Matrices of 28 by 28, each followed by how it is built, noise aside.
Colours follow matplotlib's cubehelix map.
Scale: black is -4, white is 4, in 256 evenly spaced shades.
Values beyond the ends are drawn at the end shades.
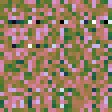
low rank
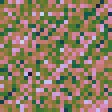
Hankel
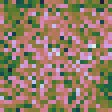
smooth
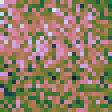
smooth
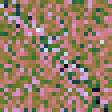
banded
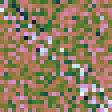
banded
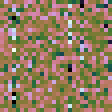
uneven columns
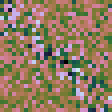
banded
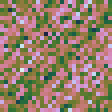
Hankel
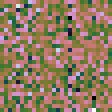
uneven columns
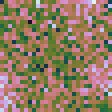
smooth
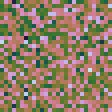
repeating rows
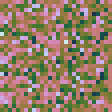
repeating rows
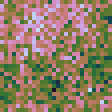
smooth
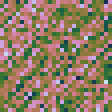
Hankel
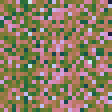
repeating rows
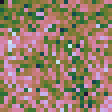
smooth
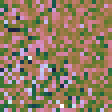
lower triangular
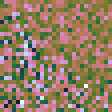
lower triangular
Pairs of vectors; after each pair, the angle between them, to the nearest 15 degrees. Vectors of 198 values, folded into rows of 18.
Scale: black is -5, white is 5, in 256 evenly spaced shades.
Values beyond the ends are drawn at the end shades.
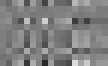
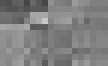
60 degrees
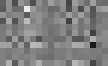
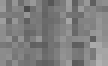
135 degrees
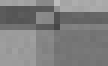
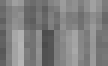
75 degrees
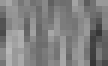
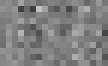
75 degrees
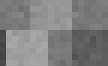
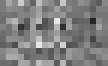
75 degrees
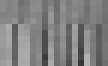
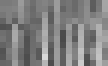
150 degrees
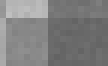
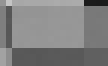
75 degrees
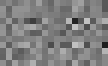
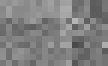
135 degrees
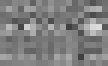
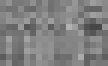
150 degrees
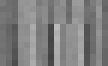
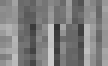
165 degrees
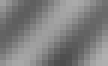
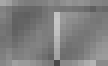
60 degrees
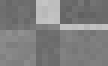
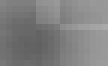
75 degrees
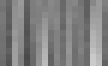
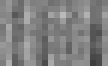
150 degrees
